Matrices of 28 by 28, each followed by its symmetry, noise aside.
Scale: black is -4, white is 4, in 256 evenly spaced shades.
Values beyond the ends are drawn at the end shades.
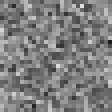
same after a half turn.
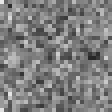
mirrored top to bottom.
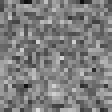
mirrored left to right.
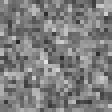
symmetric across the other diagonal.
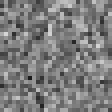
no symmetry.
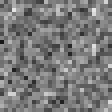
symmetric.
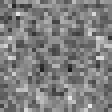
mirrored left to right.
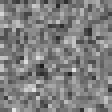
antisymmetric.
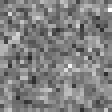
symmetric.
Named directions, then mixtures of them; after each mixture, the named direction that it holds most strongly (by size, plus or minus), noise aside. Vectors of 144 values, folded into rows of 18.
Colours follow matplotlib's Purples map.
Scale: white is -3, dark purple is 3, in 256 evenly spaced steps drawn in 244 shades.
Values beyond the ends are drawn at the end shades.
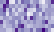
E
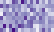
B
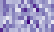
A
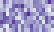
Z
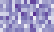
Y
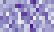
Y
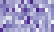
A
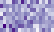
B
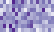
B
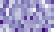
E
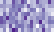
B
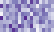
B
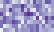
Z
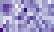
A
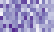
B
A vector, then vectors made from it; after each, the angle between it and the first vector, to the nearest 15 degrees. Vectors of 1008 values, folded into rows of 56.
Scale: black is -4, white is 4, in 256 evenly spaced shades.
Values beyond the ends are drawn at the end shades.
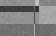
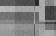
135 degrees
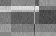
150 degrees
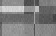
150 degrees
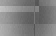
120 degrees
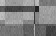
30 degrees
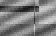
45 degrees
